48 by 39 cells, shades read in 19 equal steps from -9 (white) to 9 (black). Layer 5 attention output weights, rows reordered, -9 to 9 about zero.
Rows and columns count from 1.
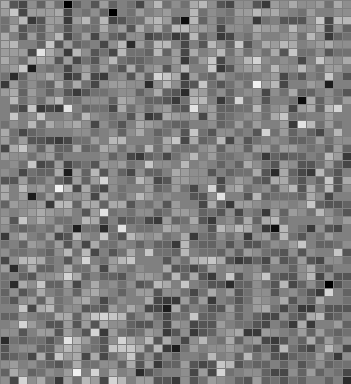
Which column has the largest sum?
34
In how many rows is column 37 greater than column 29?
21
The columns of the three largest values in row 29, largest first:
31, 9, 12
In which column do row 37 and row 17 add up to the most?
36
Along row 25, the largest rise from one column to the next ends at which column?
4
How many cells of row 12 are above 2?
7
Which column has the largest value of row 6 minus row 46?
15
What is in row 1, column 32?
-1
